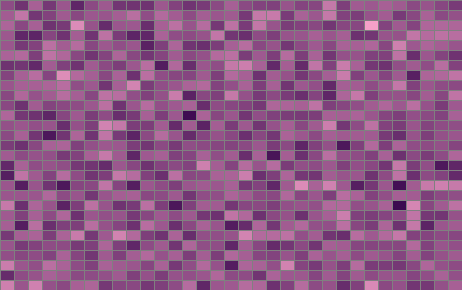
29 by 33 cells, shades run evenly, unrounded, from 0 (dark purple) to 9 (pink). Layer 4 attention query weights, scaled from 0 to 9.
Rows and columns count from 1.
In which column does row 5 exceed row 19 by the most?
29
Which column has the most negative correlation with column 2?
30
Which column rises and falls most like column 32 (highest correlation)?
33
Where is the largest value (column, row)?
27, 3
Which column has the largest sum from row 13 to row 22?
24
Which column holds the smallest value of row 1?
6
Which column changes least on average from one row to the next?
31
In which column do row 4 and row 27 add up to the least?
17
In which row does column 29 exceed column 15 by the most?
5
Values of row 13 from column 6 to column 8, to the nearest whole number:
4 3 7
